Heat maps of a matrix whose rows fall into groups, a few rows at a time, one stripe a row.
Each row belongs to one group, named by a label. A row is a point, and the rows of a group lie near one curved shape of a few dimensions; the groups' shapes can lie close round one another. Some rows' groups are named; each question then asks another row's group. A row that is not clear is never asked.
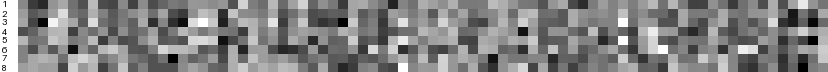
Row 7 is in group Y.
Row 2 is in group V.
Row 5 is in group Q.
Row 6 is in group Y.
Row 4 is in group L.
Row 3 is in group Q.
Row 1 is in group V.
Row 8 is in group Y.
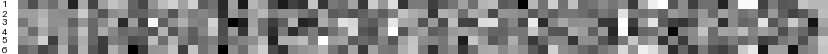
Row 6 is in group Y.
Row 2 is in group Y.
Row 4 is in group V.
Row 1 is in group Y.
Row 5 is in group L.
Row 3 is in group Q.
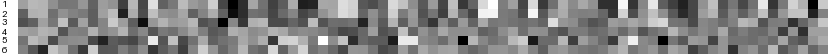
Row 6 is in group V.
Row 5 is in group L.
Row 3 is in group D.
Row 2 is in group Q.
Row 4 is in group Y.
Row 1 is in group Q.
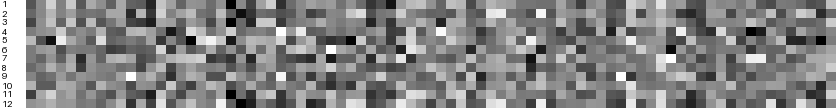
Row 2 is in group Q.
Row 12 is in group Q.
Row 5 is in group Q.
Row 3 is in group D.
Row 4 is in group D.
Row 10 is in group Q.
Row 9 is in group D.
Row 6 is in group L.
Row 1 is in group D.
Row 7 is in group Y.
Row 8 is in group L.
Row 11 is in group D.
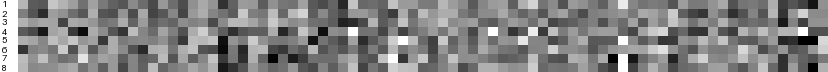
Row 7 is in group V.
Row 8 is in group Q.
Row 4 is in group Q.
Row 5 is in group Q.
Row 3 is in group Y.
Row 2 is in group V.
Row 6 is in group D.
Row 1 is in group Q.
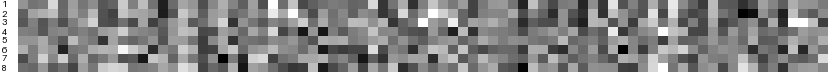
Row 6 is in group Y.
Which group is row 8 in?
Y
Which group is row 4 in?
D
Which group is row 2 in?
D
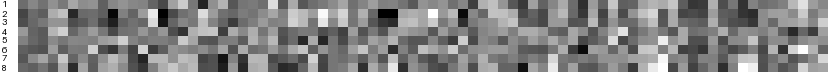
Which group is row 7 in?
D
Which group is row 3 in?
L
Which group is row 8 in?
Y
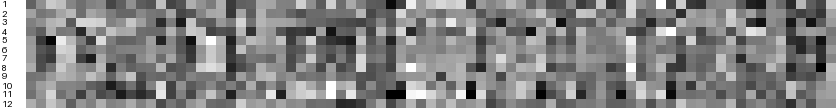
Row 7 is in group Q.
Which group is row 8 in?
Q
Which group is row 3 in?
Y
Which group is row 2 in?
V
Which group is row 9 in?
Y
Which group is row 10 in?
L
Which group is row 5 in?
Q
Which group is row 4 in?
Y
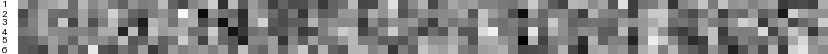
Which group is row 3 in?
D
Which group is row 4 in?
Q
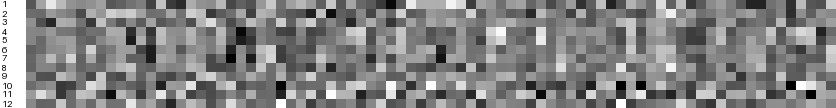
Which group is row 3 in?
V
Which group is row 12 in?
D
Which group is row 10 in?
V
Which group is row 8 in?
D
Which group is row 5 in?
Q
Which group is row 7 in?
D
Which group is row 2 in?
Y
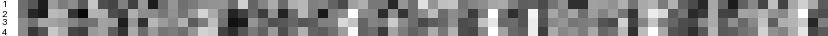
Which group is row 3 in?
Q
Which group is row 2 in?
Q
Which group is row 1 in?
V
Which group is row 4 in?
Q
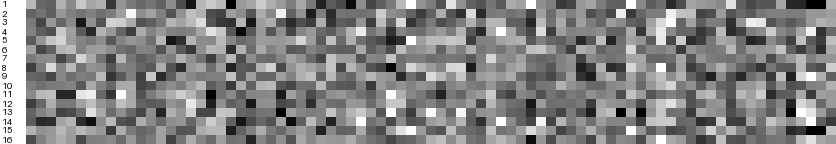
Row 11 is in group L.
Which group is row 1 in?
Q
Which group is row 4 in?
Q
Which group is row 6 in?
V
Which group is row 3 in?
Y
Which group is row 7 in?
L
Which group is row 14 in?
Q
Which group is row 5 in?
D
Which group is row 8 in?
D
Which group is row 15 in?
Q
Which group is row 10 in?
Y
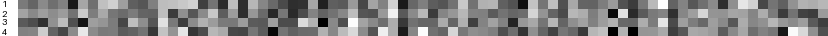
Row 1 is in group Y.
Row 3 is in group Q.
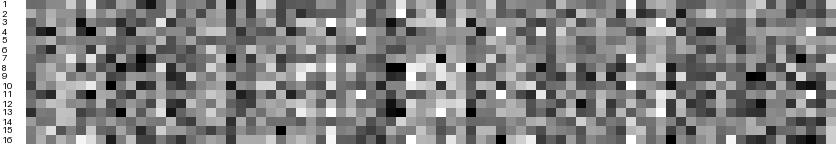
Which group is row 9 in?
D
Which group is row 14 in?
V
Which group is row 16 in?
Y
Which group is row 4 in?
Q
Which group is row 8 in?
L
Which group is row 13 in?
L
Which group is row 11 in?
Q
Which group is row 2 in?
V
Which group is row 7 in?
Y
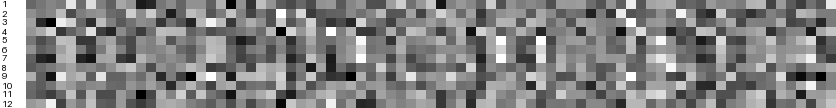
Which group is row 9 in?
Q
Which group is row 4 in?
L
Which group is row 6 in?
Q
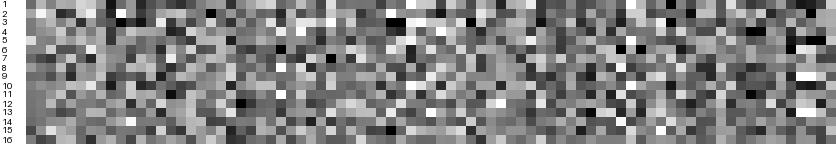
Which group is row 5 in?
Q
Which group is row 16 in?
Q
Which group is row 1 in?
Y
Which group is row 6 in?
V
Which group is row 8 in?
D
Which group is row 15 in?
D
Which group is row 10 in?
Y
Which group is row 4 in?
D
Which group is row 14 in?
D
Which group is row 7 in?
Q
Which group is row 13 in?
V
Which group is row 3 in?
L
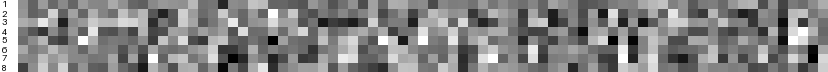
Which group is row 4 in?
V
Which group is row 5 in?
V
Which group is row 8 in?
D
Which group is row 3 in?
Y
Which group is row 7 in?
Q
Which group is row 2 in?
D
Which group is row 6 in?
Q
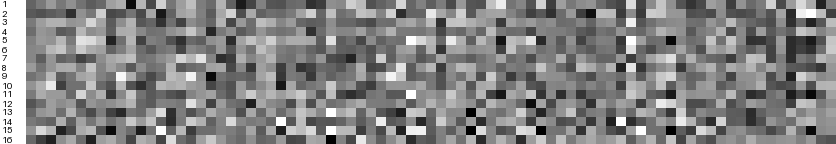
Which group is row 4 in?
L
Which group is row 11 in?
Y
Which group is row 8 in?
V
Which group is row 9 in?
L
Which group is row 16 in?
Q
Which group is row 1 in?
Q
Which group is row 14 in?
D
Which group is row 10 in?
L
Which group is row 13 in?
L
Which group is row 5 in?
Y
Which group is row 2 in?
V
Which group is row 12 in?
L
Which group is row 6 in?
Y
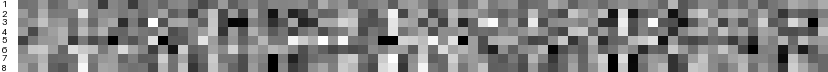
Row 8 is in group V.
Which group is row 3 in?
Q
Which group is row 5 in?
L
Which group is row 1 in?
L
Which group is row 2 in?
V
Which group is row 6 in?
Y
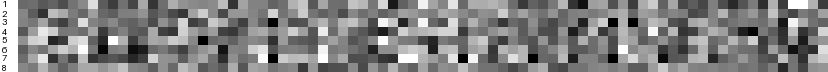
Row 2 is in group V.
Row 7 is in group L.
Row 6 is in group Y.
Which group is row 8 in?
Y
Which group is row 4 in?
D
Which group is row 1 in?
V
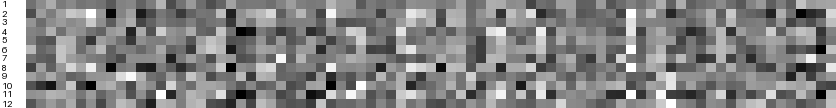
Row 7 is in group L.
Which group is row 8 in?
Y
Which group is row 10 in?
Q
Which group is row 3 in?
Y
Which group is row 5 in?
Q
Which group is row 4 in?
Q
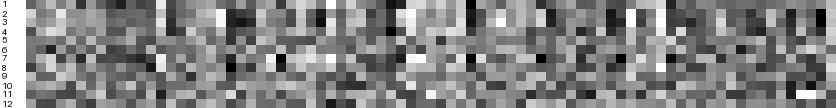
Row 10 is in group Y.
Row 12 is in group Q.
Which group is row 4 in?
D
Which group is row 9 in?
Q
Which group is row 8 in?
D
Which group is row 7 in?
L
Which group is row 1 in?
L
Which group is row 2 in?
Q
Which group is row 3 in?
Q
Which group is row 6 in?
V
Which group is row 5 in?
Y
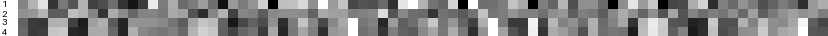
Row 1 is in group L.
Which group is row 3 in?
Q
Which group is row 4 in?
Q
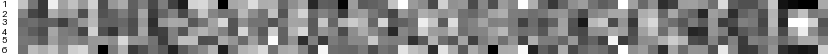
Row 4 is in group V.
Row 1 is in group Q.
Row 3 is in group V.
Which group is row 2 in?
V
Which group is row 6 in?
Y
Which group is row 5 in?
D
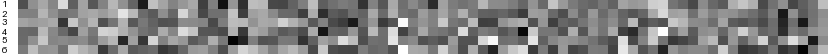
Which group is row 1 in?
D
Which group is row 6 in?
Y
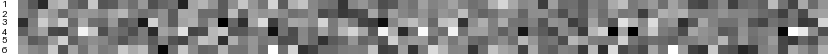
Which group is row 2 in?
Y
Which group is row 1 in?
V
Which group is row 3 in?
D
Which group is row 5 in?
V
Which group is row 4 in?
V
